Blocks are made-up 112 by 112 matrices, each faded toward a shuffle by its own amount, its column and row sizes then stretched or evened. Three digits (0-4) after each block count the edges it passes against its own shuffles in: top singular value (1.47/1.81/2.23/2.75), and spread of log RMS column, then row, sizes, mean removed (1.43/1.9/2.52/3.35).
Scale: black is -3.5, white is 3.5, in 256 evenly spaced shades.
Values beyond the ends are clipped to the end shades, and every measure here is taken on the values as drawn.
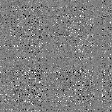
0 3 3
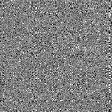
3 2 1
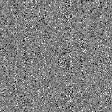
2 2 0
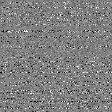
0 0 4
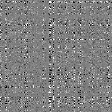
3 4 4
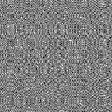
4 1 0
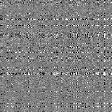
4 3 4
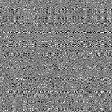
4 0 4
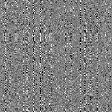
4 4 0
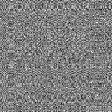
4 0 2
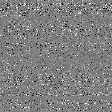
0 0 4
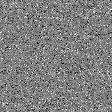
0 0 1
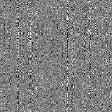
3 4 1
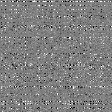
3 2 4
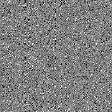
2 3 0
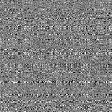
3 0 4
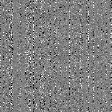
2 4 0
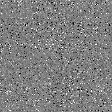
0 1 2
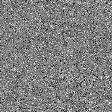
0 1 1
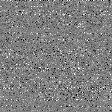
0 0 3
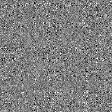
1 3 3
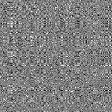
4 1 3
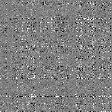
2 3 4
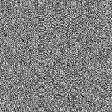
3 0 0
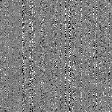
2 4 0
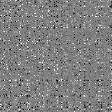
3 3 3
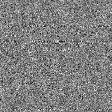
1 0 2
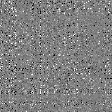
2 3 3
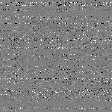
1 1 4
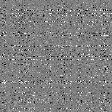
0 3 4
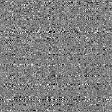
2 3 4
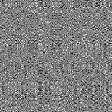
4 0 2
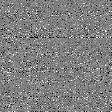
2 1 3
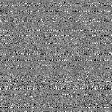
3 0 4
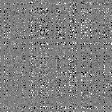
1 4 4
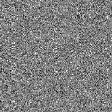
2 2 1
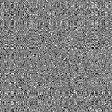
4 1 2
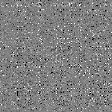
2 2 3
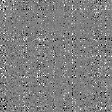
3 4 3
